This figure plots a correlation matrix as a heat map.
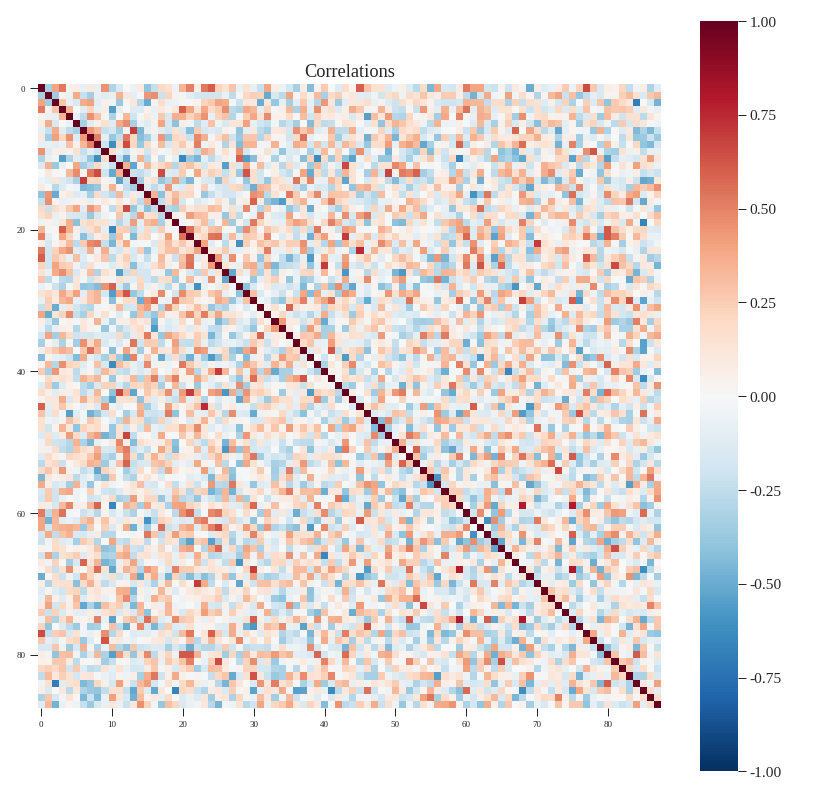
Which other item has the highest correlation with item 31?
35
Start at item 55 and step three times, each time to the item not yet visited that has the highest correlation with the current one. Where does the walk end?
54
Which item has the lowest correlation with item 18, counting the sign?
69
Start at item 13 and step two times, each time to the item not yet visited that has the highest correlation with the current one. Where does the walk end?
67
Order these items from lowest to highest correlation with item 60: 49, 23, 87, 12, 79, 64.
64, 87, 12, 49, 23, 79
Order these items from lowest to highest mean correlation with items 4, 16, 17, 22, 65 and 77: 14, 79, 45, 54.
79, 14, 54, 45
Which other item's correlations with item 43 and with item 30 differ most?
26
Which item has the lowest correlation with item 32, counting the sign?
1
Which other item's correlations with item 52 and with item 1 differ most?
73
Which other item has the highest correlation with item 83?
30
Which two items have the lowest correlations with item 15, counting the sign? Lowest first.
61, 2
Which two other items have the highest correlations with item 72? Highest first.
53, 12
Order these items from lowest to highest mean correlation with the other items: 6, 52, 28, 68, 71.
28, 6, 71, 52, 68
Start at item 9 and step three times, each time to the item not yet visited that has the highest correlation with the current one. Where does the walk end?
10
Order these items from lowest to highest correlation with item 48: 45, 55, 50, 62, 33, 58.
58, 62, 50, 55, 45, 33
